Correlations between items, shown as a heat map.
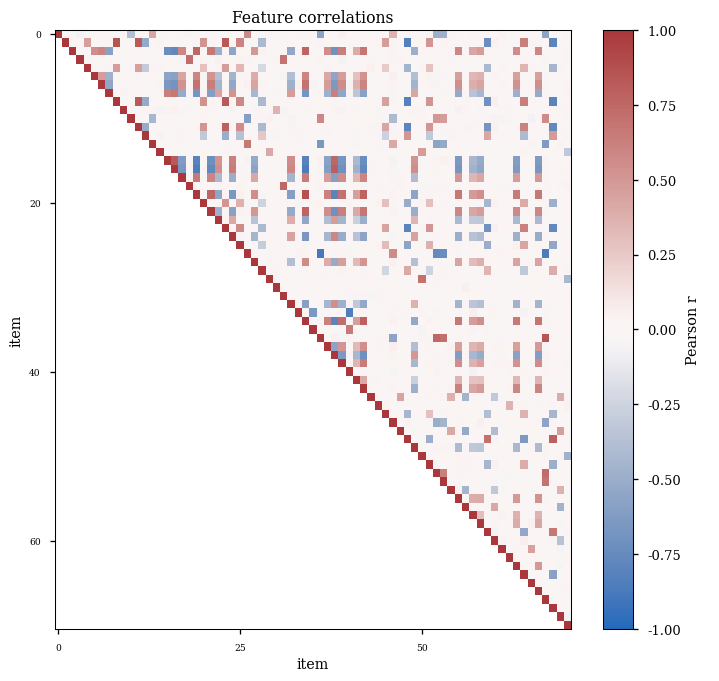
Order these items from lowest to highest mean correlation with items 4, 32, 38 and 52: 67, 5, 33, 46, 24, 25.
5, 46, 33, 25, 67, 24
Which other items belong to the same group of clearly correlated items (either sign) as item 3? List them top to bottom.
18, 31
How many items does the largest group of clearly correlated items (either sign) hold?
25
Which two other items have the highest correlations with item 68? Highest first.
48, 59
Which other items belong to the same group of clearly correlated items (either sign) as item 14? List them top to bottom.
29, 50, 70
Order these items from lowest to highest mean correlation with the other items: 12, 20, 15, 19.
15, 12, 20, 19
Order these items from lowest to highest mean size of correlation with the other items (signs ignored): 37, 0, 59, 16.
0, 59, 37, 16
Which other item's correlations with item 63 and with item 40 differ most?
33
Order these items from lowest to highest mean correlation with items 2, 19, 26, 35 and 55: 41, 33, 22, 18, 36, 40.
22, 36, 33, 18, 40, 41
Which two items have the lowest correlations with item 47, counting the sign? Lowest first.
56, 60
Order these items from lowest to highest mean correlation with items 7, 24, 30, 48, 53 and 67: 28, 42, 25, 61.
42, 25, 61, 28
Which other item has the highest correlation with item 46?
26
